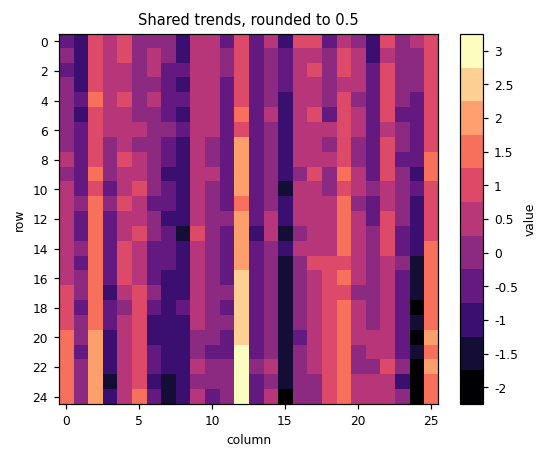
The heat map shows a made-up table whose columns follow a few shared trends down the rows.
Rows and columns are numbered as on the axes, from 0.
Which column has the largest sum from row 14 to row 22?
12
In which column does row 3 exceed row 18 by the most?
24
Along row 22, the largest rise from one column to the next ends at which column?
25
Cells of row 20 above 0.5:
7
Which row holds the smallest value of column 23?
23
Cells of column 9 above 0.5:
1
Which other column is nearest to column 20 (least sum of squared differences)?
9
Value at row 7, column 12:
2
